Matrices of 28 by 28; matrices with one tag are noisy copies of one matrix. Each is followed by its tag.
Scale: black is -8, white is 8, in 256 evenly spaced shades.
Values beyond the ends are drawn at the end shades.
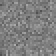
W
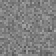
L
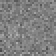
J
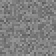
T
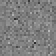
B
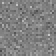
W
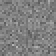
B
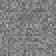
W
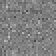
W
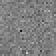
L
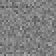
T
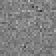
L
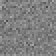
T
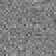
W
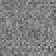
B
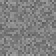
T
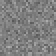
B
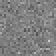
L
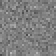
W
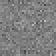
L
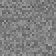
T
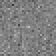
J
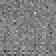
J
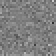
T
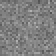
B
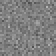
B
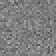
B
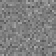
T
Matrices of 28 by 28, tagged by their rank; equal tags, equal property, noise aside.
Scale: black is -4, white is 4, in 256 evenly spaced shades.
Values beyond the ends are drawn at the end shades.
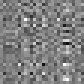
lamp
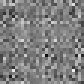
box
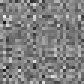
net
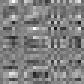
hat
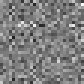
box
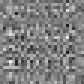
net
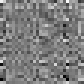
net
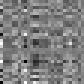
hat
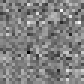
net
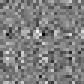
net
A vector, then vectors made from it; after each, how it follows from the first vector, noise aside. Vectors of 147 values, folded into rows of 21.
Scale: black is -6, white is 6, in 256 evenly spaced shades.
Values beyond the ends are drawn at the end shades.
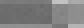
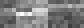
wrapped around, scaled up.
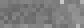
partly zeroed.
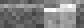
wrapped around, scaled up.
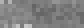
reversed, partly zeroed.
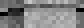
wrapped around, negated, scaled up.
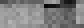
wrapped around, negated, scaled up.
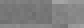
shrunk.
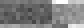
scaled up.
